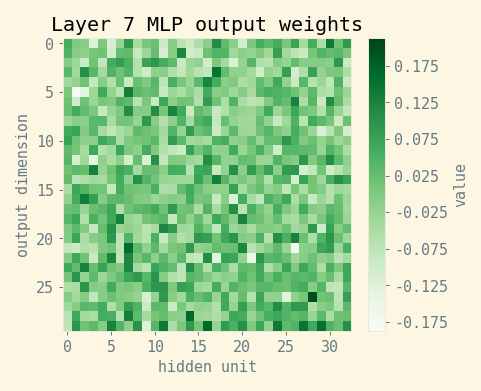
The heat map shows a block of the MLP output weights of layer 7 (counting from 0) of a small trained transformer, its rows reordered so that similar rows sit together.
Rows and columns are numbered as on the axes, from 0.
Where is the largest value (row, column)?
26, 28
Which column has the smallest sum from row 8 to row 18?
11
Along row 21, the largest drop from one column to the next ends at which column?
21
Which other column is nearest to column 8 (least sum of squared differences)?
27
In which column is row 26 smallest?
25
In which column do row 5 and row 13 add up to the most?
7
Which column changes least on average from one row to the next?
0
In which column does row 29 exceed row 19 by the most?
29
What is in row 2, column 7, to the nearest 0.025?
0.05
